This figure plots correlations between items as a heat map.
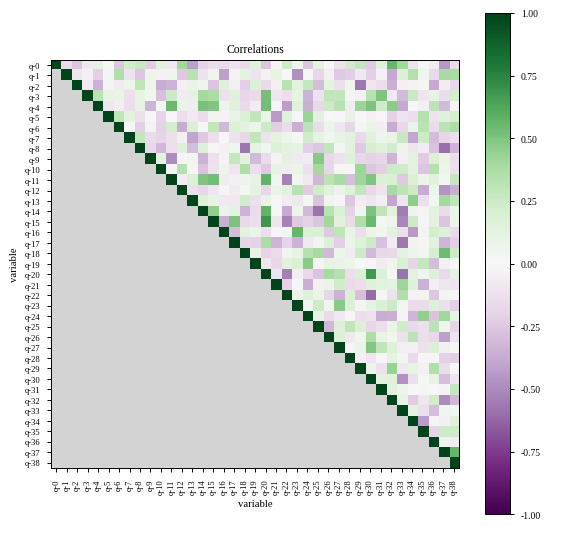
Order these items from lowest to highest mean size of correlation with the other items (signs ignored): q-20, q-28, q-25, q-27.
q-28, q-27, q-25, q-20
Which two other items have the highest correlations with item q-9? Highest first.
q-25, q-17
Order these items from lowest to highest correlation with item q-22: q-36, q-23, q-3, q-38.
q-36, q-3, q-38, q-23
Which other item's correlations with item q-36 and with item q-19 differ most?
q-24
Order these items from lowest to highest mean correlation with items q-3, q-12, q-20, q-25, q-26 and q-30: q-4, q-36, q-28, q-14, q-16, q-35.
q-35, q-16, q-28, q-36, q-14, q-4
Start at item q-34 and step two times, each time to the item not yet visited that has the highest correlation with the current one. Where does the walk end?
q-37
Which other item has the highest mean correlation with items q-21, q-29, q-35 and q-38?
q-11
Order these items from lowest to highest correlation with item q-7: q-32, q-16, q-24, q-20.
q-20, q-16, q-32, q-24
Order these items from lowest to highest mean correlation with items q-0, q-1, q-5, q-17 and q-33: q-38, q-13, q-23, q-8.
q-23, q-13, q-8, q-38
